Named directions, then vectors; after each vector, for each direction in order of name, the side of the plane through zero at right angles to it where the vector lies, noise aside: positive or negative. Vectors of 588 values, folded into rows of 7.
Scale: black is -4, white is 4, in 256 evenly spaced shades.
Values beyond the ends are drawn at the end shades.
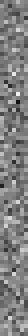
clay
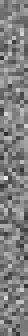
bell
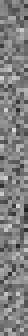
positive, positive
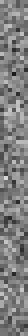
positive, negative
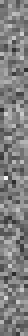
positive, negative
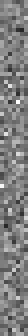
negative, negative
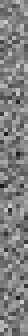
positive, positive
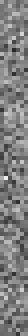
positive, negative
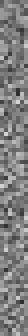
negative, negative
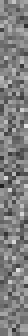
positive, positive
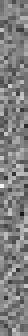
negative, negative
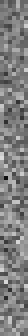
negative, positive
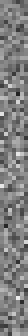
negative, negative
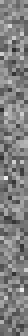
positive, negative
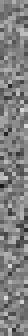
positive, positive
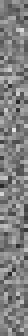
positive, positive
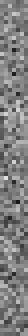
positive, negative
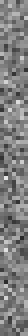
positive, negative
